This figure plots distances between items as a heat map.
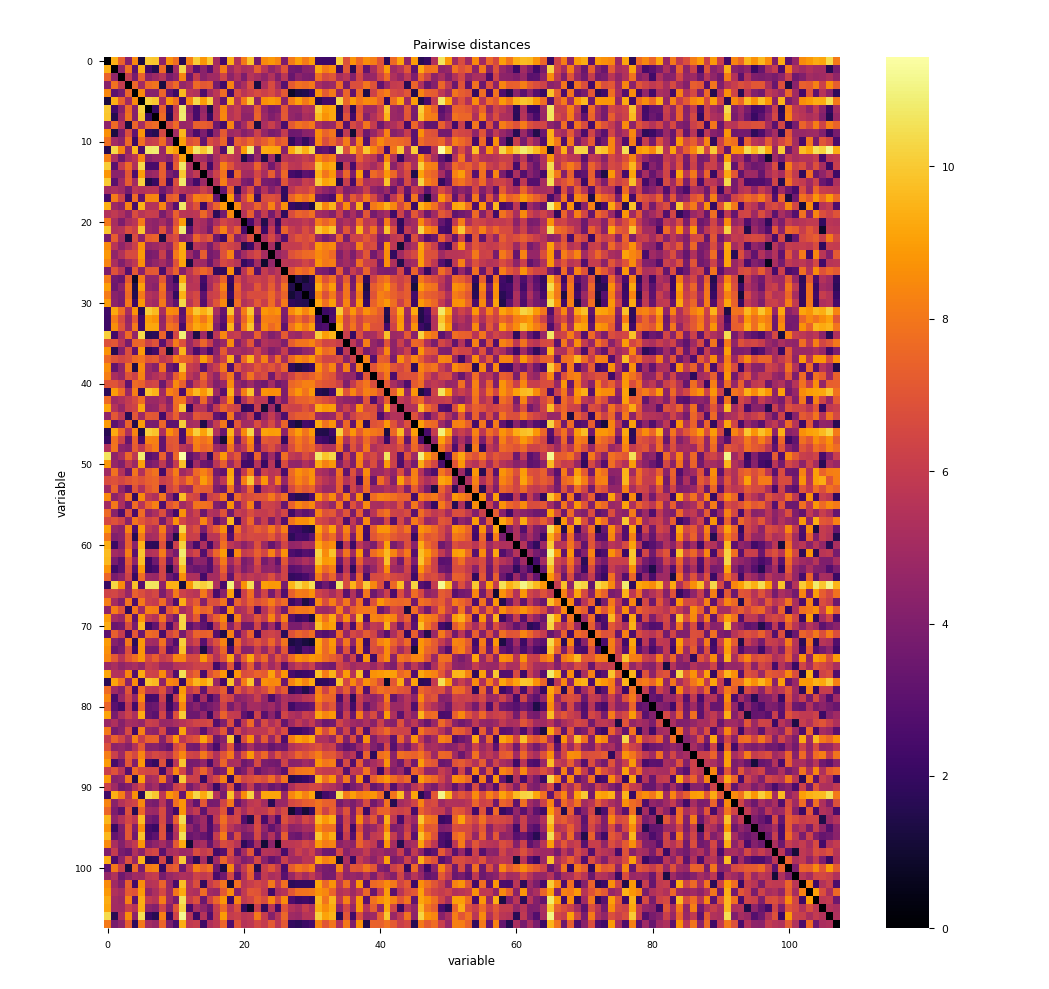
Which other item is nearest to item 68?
44
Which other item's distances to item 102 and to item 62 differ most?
76
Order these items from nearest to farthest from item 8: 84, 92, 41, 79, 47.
47, 84, 41, 92, 79
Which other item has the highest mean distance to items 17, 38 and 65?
49
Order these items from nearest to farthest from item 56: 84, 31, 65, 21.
21, 84, 31, 65
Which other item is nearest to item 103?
24
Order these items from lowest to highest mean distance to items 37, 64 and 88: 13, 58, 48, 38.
48, 13, 38, 58
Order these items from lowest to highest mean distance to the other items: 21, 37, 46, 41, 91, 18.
18, 21, 37, 41, 46, 91
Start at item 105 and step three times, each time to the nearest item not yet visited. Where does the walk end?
81
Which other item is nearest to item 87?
95
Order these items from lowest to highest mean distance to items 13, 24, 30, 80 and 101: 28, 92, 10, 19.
92, 28, 19, 10
